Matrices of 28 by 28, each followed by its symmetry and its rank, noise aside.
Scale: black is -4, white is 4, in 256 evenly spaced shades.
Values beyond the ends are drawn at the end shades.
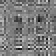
no symmetry, rank two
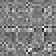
no symmetry, rank three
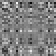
no symmetry, rank two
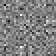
symmetric, rank four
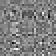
antisymmetric, rank four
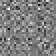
symmetric, rank three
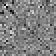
symmetric, rank four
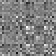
symmetric, rank two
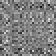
antisymmetric, rank four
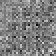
symmetric, rank four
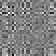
no symmetry, rank two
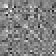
symmetric, rank three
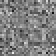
antisymmetric, rank four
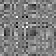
symmetric, rank two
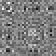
symmetric, rank three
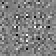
symmetric, rank four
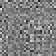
antisymmetric, rank four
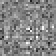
symmetric, rank four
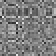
no symmetry, rank three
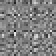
no symmetry, rank three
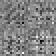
symmetric, rank three
